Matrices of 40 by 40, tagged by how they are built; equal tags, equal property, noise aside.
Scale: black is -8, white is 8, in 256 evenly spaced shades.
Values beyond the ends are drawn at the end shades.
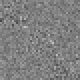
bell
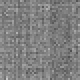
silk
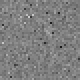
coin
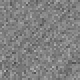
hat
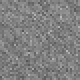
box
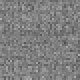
silk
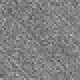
box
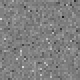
coin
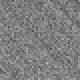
box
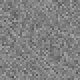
box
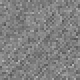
hat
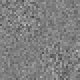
bell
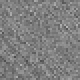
box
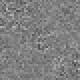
bell
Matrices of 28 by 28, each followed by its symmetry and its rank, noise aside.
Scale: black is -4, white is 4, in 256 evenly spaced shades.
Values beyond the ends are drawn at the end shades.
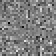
no symmetry, rank eight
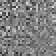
antisymmetric, rank six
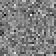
antisymmetric, rank six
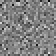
no symmetry, rank seven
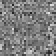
no symmetry, rank seven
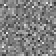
symmetric, rank eight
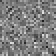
symmetric, rank six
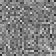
symmetric, rank eight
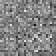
symmetric, rank six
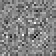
symmetric, rank eight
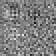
antisymmetric, rank six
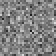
symmetric, rank six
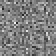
antisymmetric, rank six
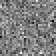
antisymmetric, rank six
